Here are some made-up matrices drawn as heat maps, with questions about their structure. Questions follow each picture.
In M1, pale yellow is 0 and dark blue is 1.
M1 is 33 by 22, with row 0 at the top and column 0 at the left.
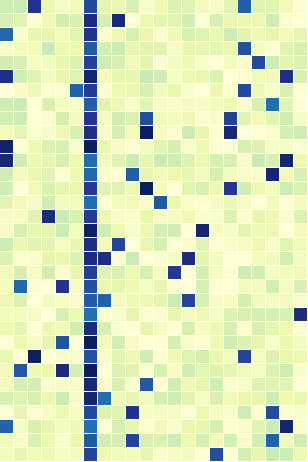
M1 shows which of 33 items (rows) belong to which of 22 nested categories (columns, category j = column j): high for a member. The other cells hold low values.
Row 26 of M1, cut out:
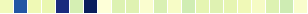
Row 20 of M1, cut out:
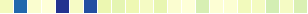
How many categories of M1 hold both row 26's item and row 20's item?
3
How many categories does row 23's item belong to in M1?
1
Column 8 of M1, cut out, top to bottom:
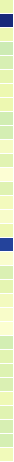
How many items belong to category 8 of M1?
2
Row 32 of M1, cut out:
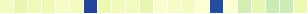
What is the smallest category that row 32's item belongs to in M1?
15
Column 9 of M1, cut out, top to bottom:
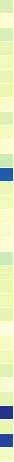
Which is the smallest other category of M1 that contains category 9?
19
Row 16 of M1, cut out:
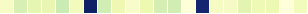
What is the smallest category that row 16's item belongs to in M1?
14
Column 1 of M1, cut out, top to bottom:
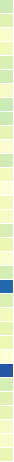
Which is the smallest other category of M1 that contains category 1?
4
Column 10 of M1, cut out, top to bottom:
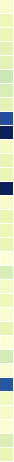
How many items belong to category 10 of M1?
4
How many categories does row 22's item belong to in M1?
2
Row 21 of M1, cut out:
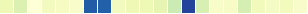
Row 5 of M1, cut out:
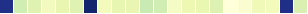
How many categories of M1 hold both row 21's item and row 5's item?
1
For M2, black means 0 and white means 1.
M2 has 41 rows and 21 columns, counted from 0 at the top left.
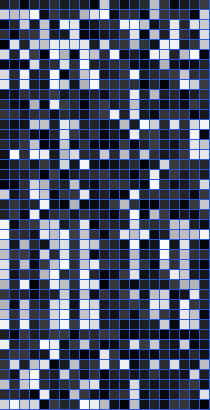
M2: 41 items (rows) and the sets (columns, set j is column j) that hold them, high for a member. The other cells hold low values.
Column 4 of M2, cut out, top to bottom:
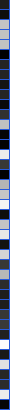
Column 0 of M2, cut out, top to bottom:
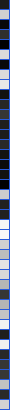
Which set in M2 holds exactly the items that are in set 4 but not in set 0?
7
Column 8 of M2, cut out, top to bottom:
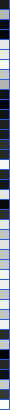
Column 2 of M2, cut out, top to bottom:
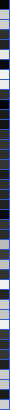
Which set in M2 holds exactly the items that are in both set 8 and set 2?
9
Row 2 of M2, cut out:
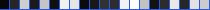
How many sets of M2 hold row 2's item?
10
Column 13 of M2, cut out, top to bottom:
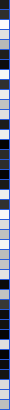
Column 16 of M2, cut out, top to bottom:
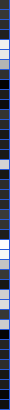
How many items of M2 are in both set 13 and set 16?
5
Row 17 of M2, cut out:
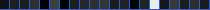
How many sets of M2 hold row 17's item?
1
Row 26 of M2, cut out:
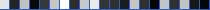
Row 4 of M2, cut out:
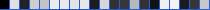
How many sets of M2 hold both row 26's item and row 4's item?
5
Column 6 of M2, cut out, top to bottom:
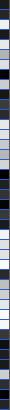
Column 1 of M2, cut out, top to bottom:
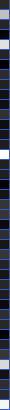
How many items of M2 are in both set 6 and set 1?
2
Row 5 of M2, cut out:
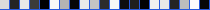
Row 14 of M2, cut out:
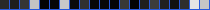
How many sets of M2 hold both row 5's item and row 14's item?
2
